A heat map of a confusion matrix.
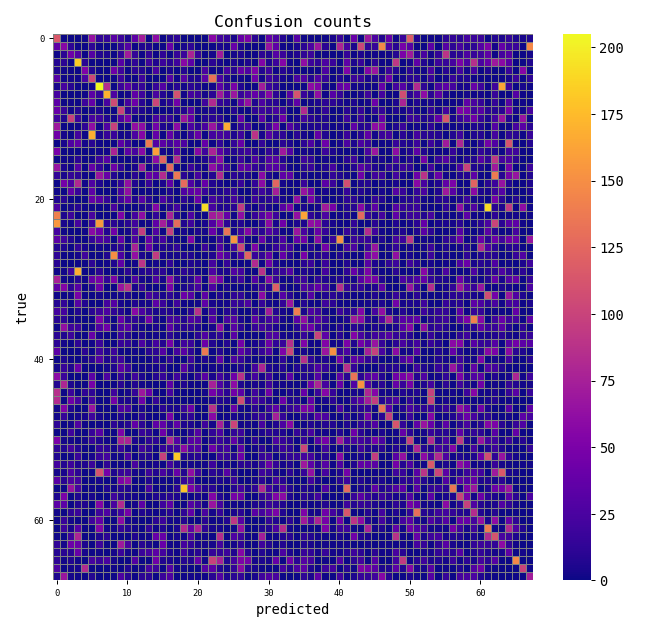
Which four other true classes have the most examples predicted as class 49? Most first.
7, 65, 8, 52
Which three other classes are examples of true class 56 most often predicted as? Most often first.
18, 41, 29
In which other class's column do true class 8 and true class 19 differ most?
14
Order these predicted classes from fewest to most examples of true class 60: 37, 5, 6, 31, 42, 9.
31, 5, 6, 9, 37, 42
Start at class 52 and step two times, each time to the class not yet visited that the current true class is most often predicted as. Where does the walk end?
62
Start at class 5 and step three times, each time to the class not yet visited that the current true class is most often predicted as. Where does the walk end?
59
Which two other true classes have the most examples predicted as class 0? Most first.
23, 22
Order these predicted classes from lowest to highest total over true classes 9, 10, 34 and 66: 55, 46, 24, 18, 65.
24, 65, 18, 46, 55
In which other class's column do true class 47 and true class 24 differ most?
12
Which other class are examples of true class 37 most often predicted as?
42
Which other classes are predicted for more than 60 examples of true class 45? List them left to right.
0, 26, 44, 53
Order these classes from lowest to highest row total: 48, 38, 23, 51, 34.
51, 34, 48, 38, 23
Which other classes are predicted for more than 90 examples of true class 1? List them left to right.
43, 46, 67
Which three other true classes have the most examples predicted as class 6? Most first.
23, 54, 17
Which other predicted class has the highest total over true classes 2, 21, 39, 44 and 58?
61
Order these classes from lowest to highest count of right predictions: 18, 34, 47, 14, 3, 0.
47, 0, 18, 34, 14, 3
